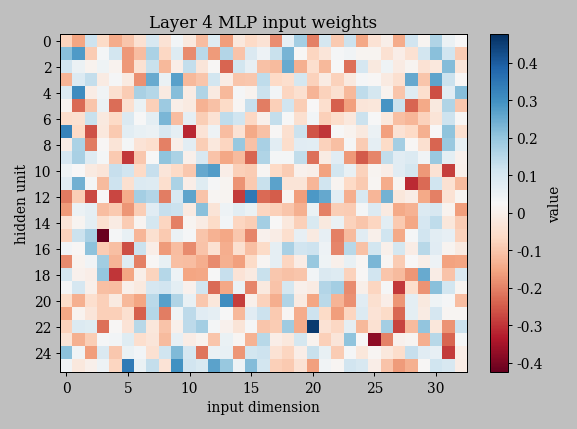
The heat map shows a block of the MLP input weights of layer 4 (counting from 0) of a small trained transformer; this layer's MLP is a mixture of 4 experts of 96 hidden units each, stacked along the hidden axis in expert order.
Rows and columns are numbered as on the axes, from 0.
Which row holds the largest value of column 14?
8
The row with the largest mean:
25
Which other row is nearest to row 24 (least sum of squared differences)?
18
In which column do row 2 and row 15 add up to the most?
31
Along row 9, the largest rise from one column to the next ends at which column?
16
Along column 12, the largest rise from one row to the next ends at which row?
10
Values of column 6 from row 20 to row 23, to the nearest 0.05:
-0.15 -0.25 0.15 -0.05
